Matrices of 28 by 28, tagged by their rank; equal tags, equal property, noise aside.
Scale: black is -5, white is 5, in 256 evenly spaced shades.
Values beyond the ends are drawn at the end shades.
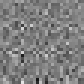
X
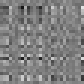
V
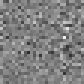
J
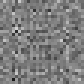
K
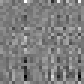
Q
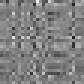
X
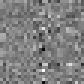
X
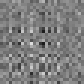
V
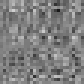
X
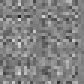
K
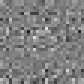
K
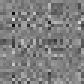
X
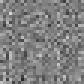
J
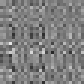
Q
